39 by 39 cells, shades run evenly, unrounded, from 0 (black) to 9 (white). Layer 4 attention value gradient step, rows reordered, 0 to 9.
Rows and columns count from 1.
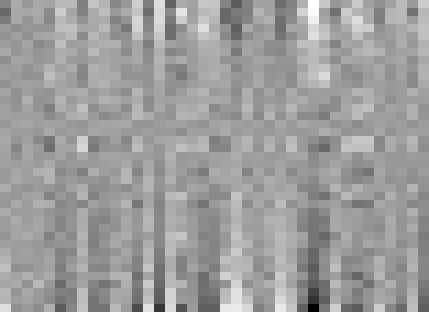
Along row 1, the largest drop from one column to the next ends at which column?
16
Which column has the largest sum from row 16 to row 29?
22
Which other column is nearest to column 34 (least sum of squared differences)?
18
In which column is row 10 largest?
30
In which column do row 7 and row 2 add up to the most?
29
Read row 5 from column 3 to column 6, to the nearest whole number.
5 6 6 6
